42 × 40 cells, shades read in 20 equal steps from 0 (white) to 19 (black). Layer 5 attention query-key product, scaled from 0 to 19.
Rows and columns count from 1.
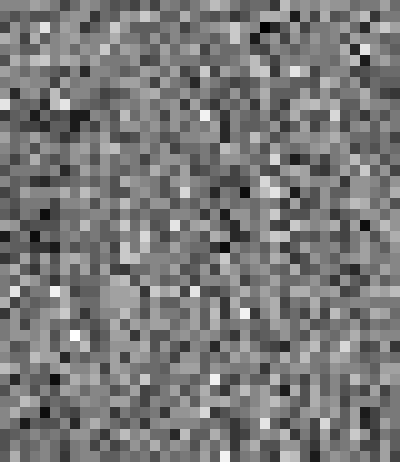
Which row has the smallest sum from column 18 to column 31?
7
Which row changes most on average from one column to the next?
29
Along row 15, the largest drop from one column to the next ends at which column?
28
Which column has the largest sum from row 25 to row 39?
37
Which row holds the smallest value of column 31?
33
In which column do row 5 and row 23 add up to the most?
23
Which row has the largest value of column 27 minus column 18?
3
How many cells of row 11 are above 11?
17
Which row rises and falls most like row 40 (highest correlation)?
2
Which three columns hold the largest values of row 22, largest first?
4, 1, 24
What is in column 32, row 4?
8
